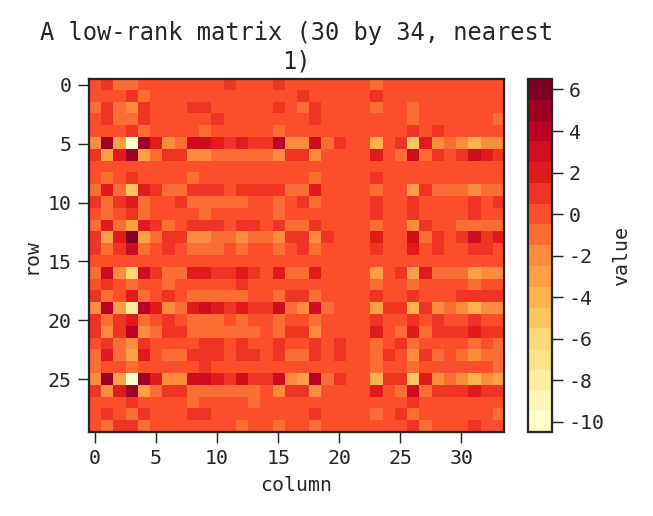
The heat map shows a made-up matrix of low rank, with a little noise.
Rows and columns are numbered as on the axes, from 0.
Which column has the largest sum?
1
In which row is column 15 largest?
5
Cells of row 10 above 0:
9
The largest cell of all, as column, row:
3, 13
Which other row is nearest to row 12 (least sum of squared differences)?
23
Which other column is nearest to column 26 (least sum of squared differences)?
31
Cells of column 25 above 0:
6
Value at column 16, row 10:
0
